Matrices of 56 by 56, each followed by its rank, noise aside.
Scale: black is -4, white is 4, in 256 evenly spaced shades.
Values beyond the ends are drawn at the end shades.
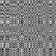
two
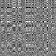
two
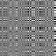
one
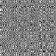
four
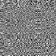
four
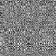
five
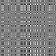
one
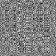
five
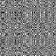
four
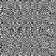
four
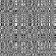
two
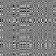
two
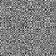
five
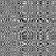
two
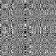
three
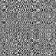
four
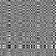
one
